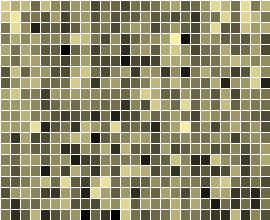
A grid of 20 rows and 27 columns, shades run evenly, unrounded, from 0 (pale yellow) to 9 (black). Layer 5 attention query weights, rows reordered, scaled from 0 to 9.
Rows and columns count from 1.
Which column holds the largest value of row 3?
4
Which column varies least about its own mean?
3
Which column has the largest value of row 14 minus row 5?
18
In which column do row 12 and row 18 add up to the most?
5
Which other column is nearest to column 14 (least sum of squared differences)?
6
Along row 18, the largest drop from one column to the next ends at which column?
10
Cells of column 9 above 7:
2
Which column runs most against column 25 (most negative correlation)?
13
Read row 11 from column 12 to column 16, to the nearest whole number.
8 6 6 3 5
